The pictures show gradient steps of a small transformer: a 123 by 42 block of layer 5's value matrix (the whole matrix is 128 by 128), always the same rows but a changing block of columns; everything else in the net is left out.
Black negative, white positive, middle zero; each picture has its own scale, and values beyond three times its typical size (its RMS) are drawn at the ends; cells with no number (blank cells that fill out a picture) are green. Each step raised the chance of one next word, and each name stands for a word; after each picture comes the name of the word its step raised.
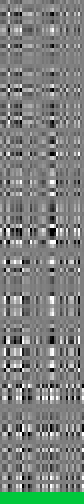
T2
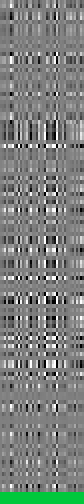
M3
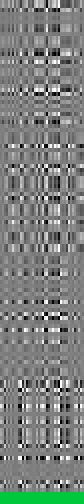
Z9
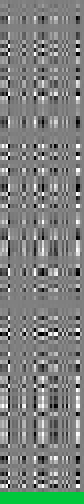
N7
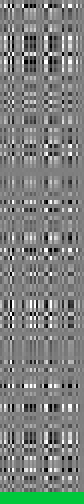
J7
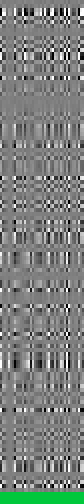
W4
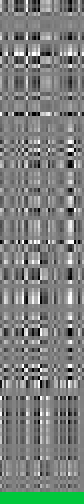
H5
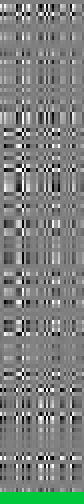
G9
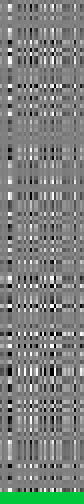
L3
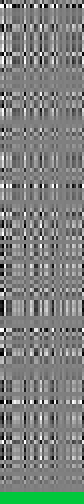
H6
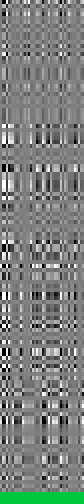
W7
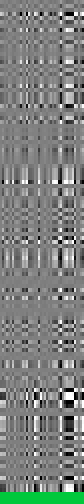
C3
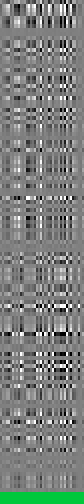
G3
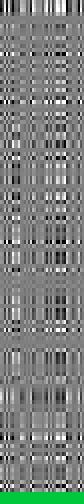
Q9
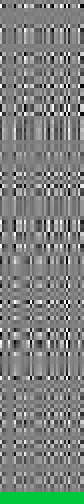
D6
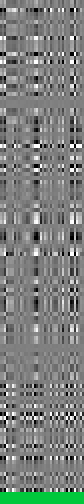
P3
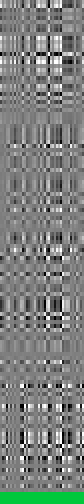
J7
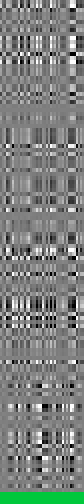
J7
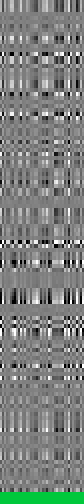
H5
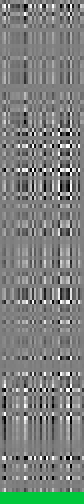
G9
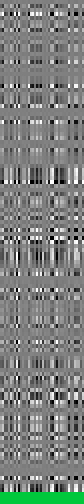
C3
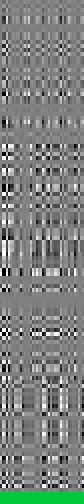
N7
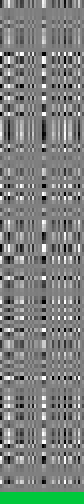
D6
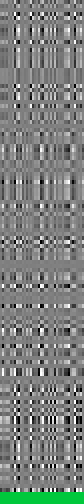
L3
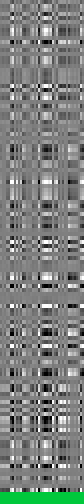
L3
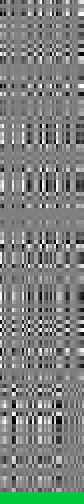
W7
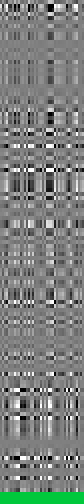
G9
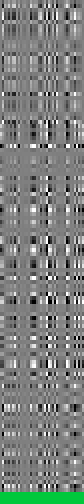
M3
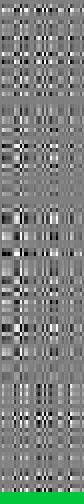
P3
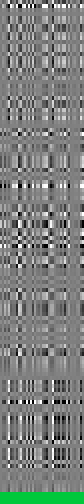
H6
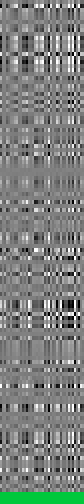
J7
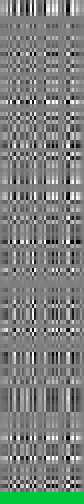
Q9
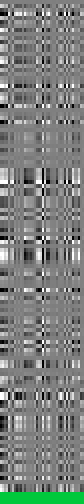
C3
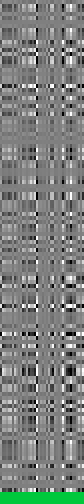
L3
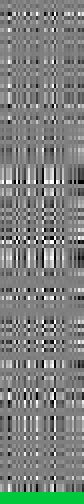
C3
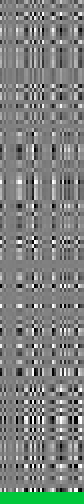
L3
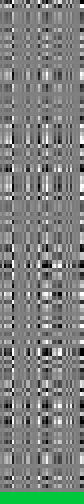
W7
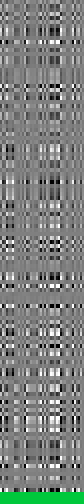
L3
